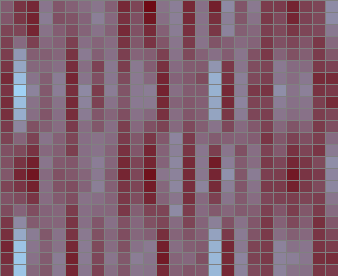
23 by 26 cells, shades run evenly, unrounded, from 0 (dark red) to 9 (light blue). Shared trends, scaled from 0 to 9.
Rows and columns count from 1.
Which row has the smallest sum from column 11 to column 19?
1
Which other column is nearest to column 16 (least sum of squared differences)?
4
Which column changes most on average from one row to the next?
2
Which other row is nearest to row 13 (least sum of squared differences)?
17
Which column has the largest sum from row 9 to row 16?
14
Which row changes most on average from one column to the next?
8
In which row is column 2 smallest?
15
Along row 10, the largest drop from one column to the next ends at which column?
18
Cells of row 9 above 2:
21
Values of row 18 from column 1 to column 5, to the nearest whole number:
3 4 3 4 4
